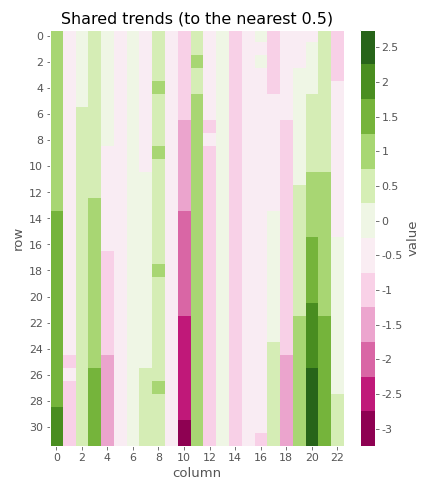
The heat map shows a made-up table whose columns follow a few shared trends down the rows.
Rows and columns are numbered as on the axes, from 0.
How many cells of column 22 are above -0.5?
16
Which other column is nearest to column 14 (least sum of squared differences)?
12
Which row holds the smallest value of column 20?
0
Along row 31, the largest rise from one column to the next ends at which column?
11
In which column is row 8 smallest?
10
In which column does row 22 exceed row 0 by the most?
20
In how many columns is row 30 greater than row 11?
8
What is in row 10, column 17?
-0.5
